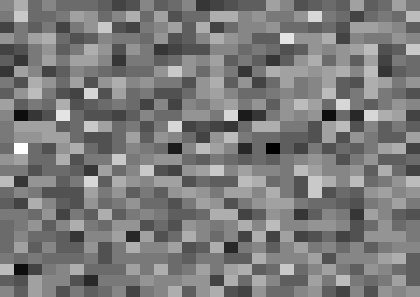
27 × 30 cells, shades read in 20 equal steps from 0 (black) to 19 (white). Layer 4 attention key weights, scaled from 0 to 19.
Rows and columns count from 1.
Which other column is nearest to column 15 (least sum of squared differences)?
28
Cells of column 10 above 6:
23
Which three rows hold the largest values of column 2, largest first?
14, 2, 1
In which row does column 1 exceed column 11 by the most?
10
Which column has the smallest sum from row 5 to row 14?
18
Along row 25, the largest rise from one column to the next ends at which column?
21
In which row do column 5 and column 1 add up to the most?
11
